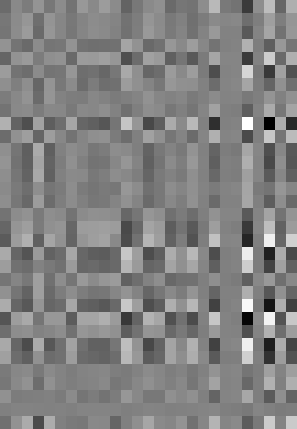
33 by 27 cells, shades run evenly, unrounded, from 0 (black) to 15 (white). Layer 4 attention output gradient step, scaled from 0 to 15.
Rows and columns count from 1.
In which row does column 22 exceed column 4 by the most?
33
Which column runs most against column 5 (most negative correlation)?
4
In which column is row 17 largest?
25
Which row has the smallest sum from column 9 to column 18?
22
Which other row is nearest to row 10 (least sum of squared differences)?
24
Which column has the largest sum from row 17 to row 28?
23
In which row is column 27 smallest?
10
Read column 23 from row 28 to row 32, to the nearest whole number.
12 7 6 10 7
